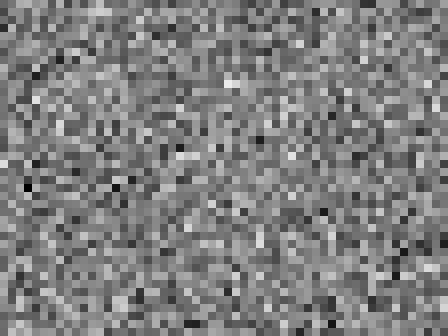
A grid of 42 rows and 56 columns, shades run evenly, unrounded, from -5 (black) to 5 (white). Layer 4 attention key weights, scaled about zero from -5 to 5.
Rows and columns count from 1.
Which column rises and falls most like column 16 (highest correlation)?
34
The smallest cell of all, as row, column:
24, 4
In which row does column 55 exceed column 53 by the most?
17
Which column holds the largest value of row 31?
33
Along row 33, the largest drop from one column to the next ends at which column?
9
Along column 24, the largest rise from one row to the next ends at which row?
42
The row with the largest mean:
14
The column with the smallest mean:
45
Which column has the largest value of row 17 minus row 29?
8
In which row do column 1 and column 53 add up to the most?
21
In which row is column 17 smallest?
23
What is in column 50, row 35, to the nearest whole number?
-4
